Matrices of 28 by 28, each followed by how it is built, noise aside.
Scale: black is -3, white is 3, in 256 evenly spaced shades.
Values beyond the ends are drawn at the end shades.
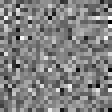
low rank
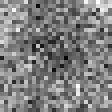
smooth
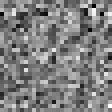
low rank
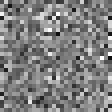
blocks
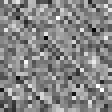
Toeplitz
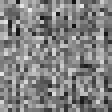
blocks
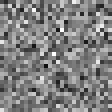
noise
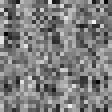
blocks
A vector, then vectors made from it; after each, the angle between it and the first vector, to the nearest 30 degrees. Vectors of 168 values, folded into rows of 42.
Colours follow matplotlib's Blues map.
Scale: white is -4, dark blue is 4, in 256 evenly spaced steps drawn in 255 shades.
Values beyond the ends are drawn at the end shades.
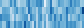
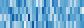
150 degrees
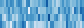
90 degrees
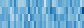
30 degrees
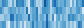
150 degrees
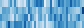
30 degrees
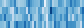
30 degrees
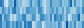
60 degrees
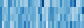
60 degrees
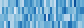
60 degrees
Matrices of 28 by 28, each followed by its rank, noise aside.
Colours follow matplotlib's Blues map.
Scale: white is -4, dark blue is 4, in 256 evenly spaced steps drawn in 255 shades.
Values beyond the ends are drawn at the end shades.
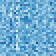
seven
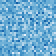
seven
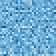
six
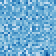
five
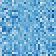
five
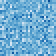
seven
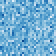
six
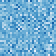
six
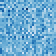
six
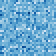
five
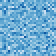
four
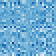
four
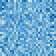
six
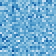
seven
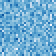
six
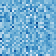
four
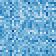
five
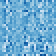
four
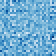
seven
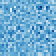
five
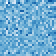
five
